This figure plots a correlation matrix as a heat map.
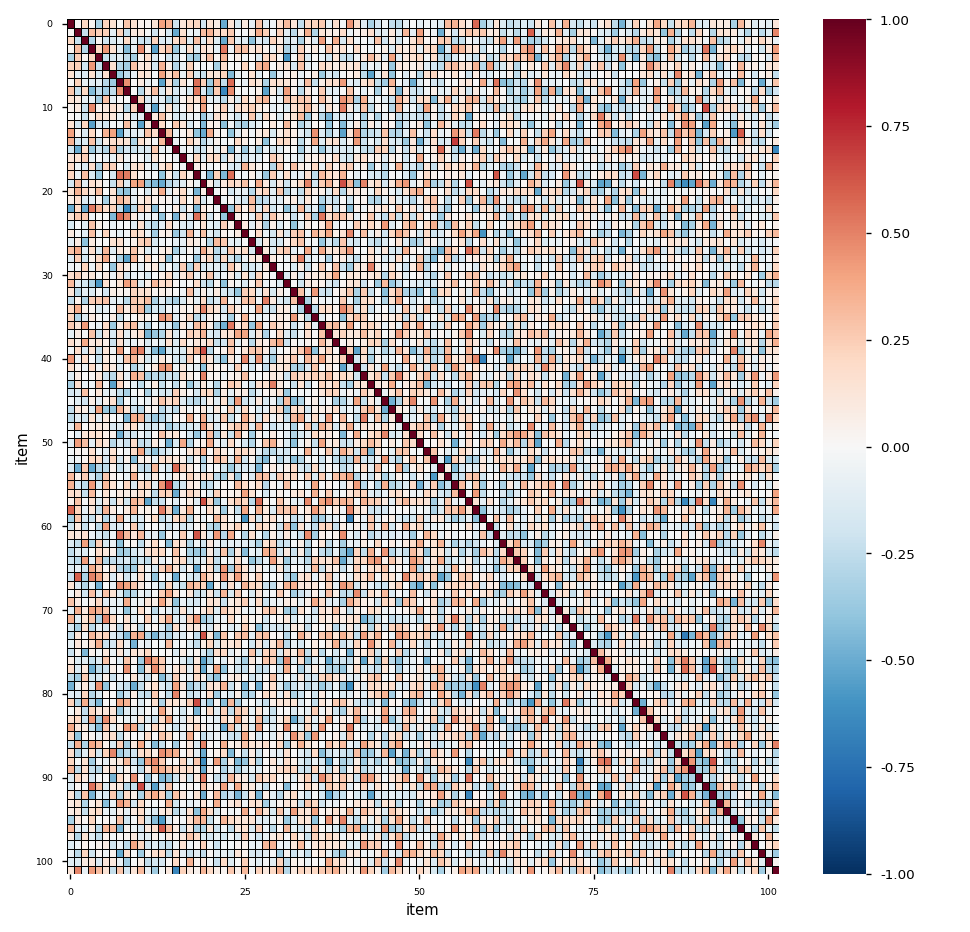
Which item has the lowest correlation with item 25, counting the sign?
59
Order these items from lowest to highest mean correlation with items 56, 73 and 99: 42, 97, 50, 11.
11, 97, 50, 42
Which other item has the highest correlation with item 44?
64
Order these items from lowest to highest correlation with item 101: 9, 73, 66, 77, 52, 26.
77, 52, 26, 9, 73, 66
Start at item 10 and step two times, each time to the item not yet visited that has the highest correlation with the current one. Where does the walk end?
3
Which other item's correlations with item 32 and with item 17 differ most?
83
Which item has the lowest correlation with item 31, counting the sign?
4
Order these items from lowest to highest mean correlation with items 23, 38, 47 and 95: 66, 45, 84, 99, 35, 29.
45, 99, 35, 84, 66, 29
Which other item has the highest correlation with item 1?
66
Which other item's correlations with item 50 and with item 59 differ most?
36
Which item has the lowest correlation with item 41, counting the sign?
39
